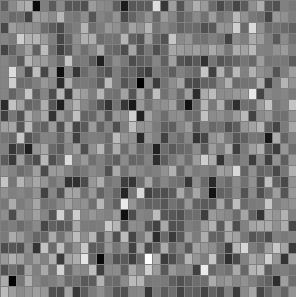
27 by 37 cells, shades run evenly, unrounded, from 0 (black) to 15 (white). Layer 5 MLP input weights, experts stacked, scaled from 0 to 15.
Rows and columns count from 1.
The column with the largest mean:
32
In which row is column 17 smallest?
10
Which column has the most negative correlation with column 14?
37
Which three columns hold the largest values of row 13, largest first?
3, 15, 35
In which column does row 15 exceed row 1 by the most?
9
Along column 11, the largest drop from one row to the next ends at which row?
25
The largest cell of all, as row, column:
24, 19
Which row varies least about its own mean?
2
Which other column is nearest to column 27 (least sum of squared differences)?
31
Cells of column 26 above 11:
4
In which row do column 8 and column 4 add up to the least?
7
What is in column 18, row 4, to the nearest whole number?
5
